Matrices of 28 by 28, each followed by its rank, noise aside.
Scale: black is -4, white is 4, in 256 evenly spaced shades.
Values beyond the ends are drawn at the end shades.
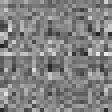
four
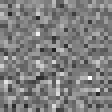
eight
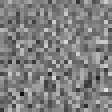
eight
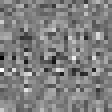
four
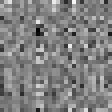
four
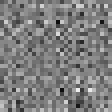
four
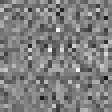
six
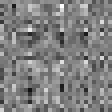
three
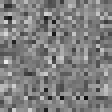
six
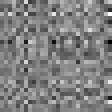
three
